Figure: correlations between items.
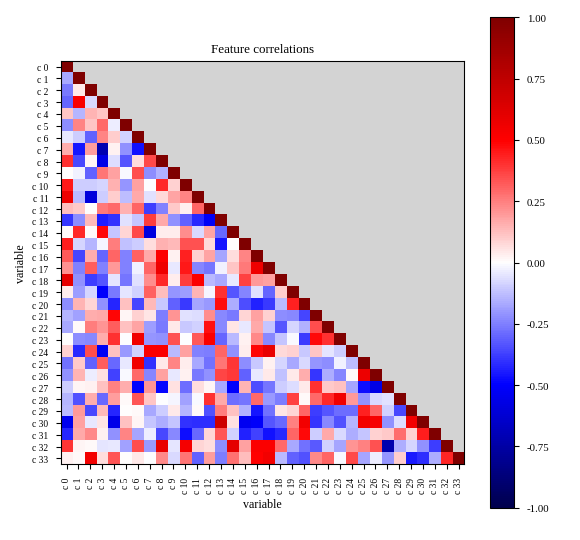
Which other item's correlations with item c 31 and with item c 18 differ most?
c 0
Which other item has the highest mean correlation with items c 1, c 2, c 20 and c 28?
c 31
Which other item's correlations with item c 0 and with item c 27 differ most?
c 32
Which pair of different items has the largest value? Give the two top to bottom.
c 13, c 30
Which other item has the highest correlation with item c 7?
c 24
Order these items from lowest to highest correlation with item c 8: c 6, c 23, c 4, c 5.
c 5, c 23, c 4, c 6
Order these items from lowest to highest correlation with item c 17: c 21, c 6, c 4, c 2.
c 6, c 21, c 4, c 2
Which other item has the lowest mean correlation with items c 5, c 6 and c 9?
c 7
